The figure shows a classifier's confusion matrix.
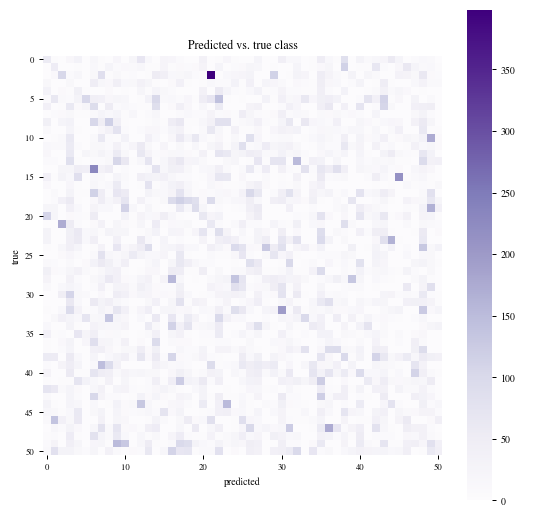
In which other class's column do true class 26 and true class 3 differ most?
31
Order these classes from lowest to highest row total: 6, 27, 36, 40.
36, 27, 6, 40
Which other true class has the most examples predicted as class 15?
45
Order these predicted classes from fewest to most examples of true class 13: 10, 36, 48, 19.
36, 19, 10, 48
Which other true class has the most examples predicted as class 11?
25
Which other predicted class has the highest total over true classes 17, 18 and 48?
6
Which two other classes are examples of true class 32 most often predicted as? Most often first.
30, 48
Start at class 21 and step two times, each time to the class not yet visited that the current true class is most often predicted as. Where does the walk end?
29
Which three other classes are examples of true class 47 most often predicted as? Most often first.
36, 31, 26
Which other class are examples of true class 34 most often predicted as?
16
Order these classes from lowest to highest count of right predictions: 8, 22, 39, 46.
39, 46, 22, 8
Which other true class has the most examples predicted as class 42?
38
